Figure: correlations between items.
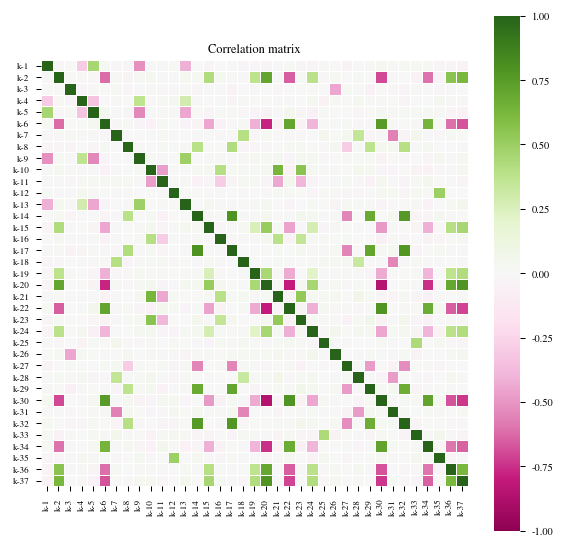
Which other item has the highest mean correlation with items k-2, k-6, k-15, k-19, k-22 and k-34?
k-30
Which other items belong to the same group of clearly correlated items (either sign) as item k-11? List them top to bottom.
k-10, k-16, k-21, k-23
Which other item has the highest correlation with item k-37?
k-20
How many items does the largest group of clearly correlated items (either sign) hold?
11
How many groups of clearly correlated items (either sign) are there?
8
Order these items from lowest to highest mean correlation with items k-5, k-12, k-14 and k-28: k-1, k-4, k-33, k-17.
k-4, k-33, k-1, k-17
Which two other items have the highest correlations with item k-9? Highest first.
k-13, k-4
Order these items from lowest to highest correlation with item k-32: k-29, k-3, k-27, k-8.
k-27, k-3, k-8, k-29
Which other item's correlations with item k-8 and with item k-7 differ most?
k-31
